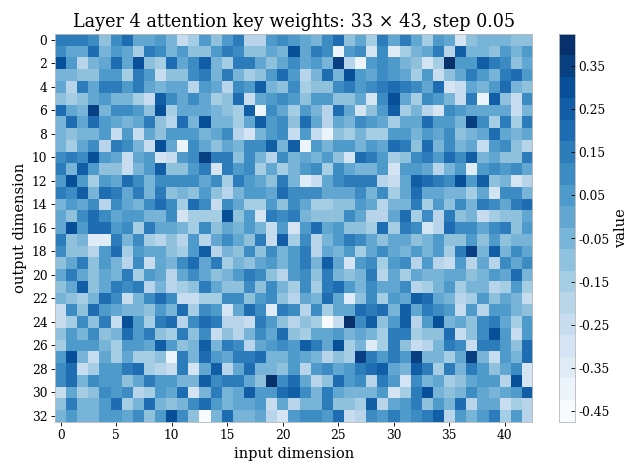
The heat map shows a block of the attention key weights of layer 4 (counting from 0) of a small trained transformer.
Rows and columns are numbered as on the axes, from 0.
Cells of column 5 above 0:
19
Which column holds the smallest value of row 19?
26
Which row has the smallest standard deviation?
20
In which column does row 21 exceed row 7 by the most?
24
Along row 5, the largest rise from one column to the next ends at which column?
39
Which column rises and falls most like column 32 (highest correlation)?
1
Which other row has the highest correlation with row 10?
7
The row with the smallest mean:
8
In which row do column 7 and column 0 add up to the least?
30
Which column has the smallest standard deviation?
40
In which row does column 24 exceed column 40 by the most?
31
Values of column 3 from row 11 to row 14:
0.05 -0.15 -0.05 0.1
